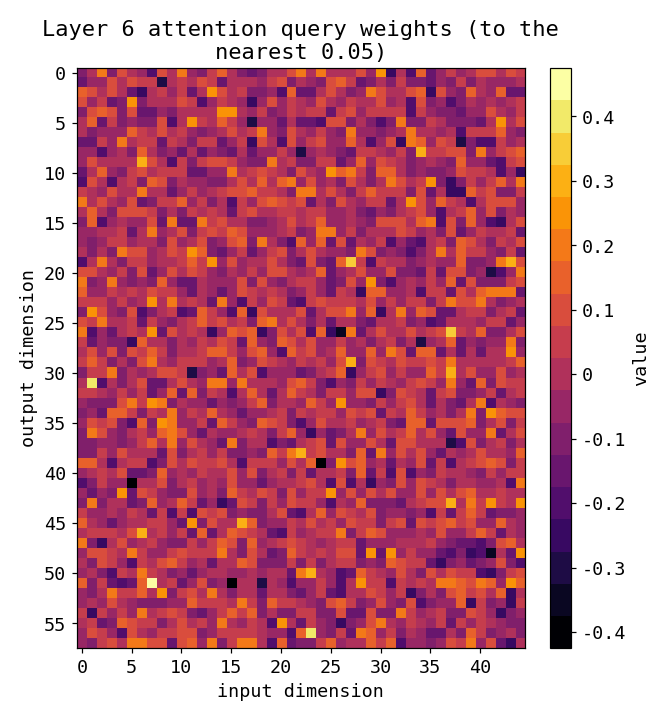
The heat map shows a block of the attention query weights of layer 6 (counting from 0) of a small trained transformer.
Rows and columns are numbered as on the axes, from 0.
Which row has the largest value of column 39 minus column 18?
51
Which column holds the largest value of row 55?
20
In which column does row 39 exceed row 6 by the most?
26
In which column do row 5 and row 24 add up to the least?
17
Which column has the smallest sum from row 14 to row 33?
25
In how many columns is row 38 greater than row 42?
19
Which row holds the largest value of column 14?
4
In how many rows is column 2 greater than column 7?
26
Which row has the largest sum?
29
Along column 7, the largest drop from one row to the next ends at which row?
52
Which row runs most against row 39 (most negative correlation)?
16
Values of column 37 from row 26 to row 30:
0.35 0.15 0 0.2 0.3
